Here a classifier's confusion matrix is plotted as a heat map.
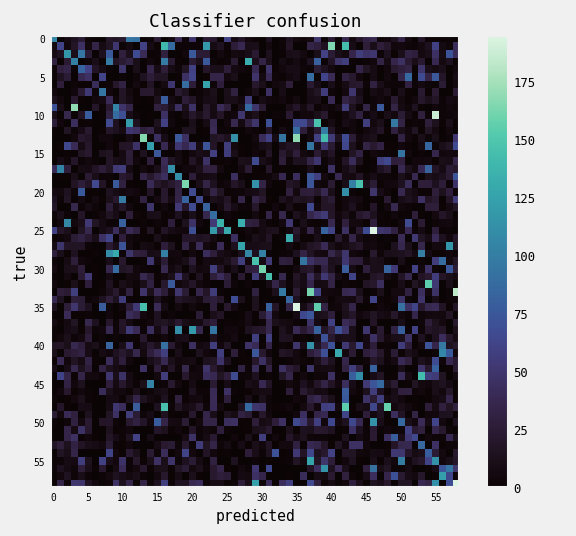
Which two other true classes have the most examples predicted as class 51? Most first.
5, 24
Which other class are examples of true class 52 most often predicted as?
49
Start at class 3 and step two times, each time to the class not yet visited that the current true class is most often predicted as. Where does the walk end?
9
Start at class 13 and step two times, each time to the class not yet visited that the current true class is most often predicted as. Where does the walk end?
38
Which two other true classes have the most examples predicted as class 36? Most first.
29, 11
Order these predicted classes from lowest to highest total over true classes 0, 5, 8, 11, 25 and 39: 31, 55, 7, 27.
27, 7, 55, 31
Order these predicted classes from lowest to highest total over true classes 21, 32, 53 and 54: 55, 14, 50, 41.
41, 14, 50, 55
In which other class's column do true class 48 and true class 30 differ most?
16
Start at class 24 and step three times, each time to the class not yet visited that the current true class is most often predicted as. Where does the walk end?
56
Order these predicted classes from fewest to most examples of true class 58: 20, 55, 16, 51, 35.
35, 51, 20, 16, 55
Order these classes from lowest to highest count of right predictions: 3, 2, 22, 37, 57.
37, 57, 22, 3, 2
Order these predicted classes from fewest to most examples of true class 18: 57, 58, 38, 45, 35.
45, 57, 35, 38, 58
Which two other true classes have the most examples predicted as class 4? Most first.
2, 20
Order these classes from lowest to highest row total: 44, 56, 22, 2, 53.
22, 53, 56, 44, 2
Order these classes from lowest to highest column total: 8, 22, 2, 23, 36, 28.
36, 28, 2, 22, 8, 23
